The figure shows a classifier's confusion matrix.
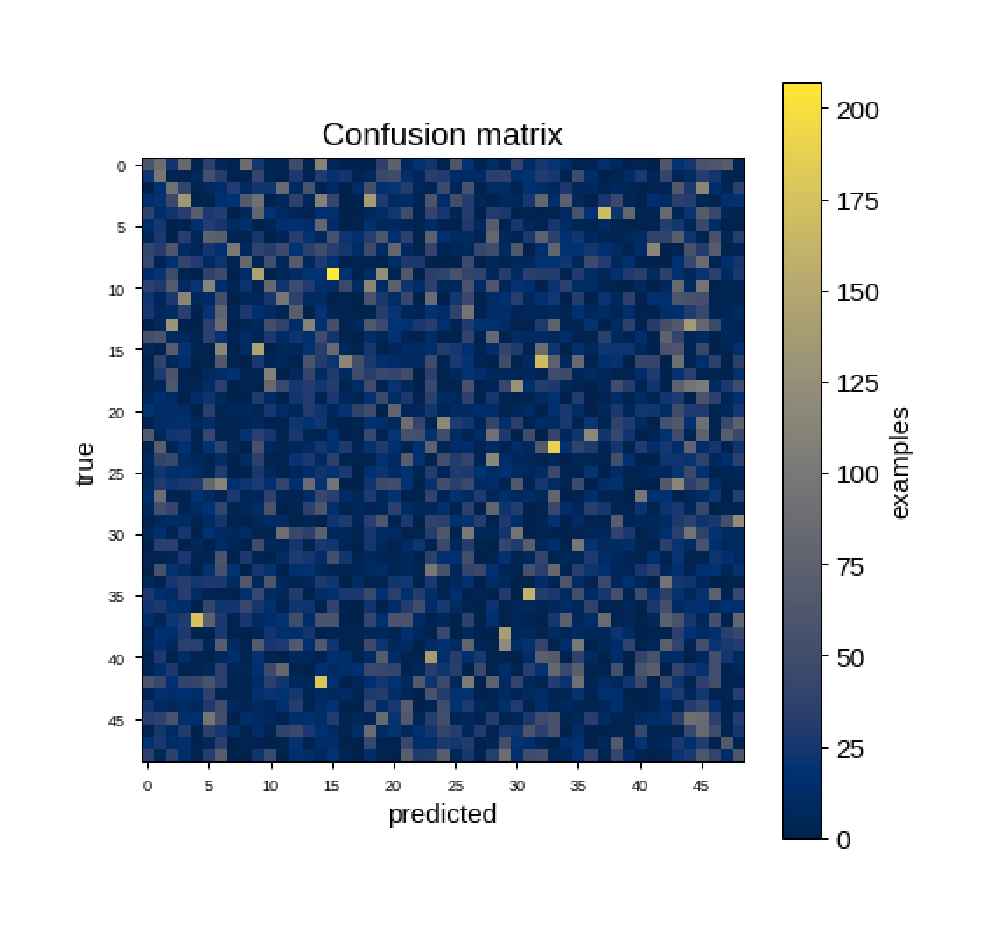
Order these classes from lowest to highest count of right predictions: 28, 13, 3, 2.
28, 2, 13, 3
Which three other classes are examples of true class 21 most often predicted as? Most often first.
24, 45, 48
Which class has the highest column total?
45
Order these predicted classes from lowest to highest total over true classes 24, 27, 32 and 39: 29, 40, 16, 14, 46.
16, 46, 40, 14, 29
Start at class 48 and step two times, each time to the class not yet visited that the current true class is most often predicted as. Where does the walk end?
38
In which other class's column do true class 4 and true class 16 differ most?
32
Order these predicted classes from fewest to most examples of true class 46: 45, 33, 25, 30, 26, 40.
26, 30, 25, 40, 33, 45
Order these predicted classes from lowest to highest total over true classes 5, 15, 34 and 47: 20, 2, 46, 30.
46, 20, 30, 2
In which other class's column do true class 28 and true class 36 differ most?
14
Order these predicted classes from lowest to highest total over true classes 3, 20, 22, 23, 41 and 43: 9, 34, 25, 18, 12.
12, 25, 34, 9, 18
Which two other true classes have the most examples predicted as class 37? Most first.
4, 34
